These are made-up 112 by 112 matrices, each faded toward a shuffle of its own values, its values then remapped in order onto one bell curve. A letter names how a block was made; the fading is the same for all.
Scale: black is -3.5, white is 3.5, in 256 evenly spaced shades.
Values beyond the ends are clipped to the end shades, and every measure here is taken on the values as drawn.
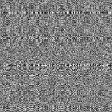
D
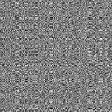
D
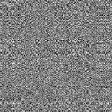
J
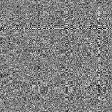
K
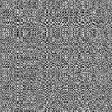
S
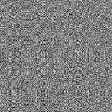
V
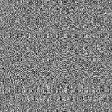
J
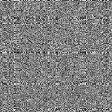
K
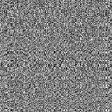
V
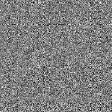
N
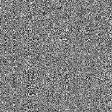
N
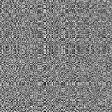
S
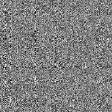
N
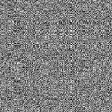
V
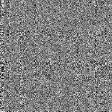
N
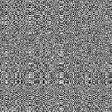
S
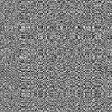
S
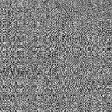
J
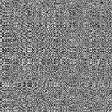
S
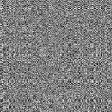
V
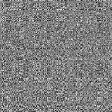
K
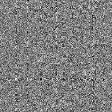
N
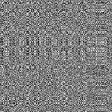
S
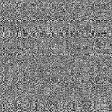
K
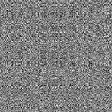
V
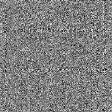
N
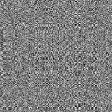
V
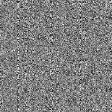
N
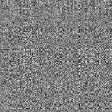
K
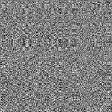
J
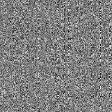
N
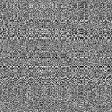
D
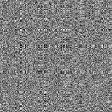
V
